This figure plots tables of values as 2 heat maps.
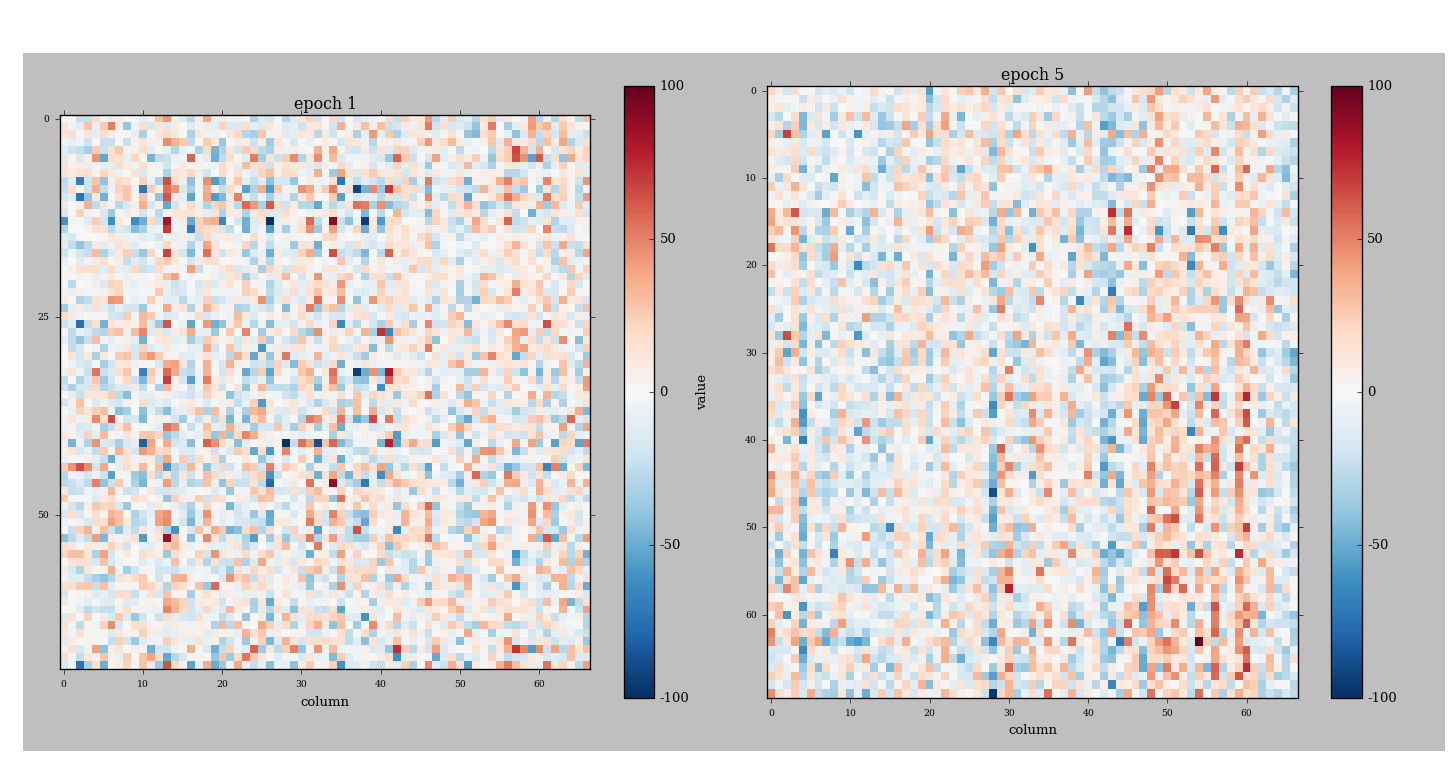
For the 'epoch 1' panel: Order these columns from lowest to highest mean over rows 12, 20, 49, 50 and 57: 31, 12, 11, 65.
11, 12, 65, 31
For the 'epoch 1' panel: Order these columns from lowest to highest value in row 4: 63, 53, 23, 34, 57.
53, 63, 23, 34, 57
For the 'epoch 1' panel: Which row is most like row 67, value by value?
5
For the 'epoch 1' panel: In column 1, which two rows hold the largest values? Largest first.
44, 55
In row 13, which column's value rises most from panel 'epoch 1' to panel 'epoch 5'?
26
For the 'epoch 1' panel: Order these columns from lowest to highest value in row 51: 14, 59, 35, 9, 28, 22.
9, 22, 14, 28, 35, 59
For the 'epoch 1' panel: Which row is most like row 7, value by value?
48
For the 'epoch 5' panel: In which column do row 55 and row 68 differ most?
34
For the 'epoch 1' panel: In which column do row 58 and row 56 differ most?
57
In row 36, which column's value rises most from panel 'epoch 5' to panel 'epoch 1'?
28
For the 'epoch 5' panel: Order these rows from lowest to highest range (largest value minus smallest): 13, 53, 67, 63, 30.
13, 30, 67, 53, 63
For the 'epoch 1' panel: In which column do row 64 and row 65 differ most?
39
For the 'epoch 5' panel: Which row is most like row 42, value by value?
7
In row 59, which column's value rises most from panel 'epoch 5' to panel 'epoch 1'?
47
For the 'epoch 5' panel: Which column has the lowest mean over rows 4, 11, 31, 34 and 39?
42
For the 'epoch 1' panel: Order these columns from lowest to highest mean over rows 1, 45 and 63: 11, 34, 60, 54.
11, 54, 34, 60
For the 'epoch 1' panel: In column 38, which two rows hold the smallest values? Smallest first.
13, 46
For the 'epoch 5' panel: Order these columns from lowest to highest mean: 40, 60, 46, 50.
40, 46, 50, 60
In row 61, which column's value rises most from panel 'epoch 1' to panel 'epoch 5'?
60
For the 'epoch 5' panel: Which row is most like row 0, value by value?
21
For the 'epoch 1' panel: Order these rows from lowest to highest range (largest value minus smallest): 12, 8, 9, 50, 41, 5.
12, 50, 5, 8, 9, 41
